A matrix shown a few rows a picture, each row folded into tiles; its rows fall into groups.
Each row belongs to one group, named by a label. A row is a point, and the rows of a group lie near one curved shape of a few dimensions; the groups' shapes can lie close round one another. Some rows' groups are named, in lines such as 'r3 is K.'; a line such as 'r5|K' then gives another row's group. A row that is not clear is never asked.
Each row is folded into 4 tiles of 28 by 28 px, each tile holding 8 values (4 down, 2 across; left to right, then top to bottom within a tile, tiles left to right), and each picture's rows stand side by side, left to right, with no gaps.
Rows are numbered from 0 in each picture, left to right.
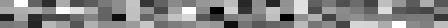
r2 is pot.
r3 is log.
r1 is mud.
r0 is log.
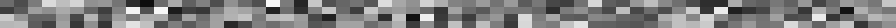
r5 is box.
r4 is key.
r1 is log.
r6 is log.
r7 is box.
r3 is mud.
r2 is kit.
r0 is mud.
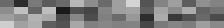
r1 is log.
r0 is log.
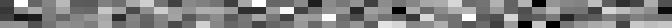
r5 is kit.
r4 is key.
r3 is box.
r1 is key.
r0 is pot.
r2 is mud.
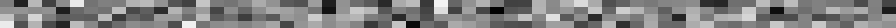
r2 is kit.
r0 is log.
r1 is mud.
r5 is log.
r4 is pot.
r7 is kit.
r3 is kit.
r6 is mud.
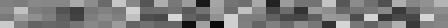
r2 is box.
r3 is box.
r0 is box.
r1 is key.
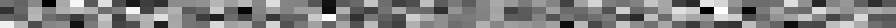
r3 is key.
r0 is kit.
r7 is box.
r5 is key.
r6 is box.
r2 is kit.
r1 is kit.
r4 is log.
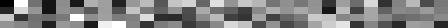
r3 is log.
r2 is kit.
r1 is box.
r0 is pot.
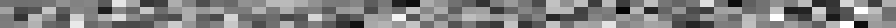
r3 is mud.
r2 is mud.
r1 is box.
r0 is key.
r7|box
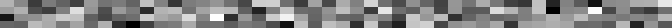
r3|key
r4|kit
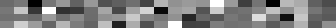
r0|log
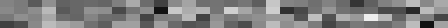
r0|box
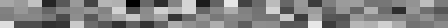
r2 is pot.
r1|pot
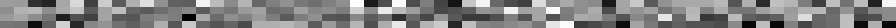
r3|log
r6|key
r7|key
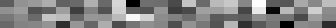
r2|log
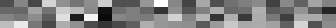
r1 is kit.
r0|mud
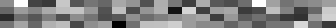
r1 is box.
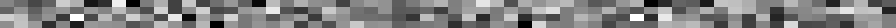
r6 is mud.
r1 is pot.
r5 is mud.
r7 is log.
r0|mud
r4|key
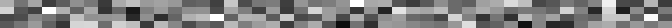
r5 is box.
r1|kit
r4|mud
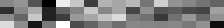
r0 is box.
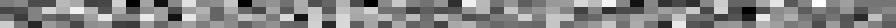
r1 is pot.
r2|pot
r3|key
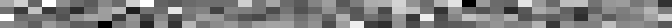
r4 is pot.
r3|mud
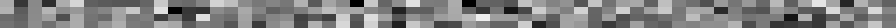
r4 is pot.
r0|pot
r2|key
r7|key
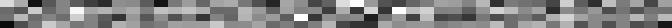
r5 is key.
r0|box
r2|mud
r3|log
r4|kit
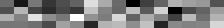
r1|log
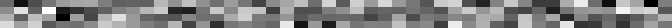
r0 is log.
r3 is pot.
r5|log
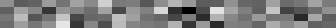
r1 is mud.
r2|box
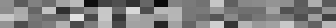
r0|mud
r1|kit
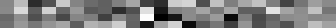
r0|log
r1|box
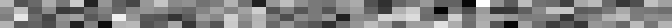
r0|key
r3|mud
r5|mud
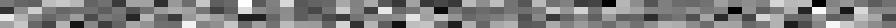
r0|mud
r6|box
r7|box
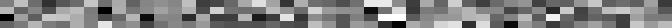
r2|key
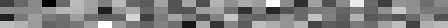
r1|key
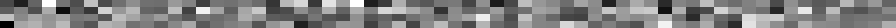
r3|log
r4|pot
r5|kit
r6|key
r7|log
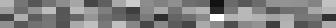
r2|kit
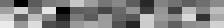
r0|log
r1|mud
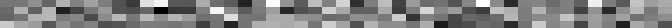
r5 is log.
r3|pot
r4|key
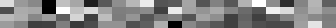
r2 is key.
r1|log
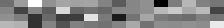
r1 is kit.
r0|mud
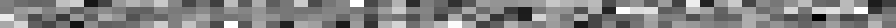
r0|mud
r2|log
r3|log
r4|box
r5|log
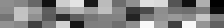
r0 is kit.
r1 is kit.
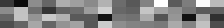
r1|mud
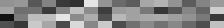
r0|mud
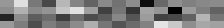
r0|log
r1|box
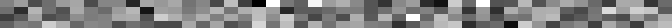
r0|box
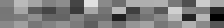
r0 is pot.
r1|mud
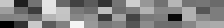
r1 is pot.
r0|box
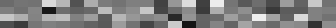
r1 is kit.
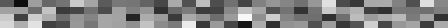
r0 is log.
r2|kit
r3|kit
